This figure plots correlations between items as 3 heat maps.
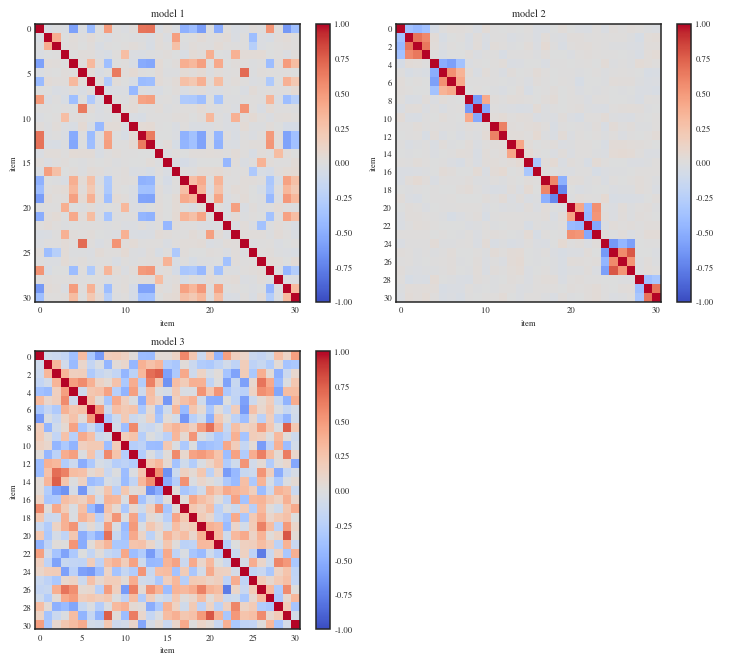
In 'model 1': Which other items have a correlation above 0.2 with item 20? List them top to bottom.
3, 10, 23
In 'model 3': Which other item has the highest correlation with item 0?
17
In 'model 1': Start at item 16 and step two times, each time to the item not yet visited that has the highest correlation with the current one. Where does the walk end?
2
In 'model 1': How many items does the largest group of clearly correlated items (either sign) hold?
13
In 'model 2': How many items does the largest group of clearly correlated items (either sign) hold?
4
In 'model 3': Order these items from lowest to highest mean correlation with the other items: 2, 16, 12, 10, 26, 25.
10, 12, 2, 25, 16, 26
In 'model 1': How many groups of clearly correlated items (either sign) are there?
7
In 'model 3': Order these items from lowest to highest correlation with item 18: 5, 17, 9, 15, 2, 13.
15, 2, 13, 17, 5, 9
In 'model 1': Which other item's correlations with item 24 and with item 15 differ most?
5
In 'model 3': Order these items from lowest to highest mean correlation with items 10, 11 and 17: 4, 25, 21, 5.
21, 4, 25, 5
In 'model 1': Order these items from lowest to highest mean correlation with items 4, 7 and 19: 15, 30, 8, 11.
8, 11, 15, 30
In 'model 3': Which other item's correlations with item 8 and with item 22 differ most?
26
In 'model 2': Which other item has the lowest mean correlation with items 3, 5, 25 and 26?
24
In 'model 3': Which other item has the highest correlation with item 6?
7
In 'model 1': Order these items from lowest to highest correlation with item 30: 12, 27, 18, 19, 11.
12, 27, 11, 18, 19
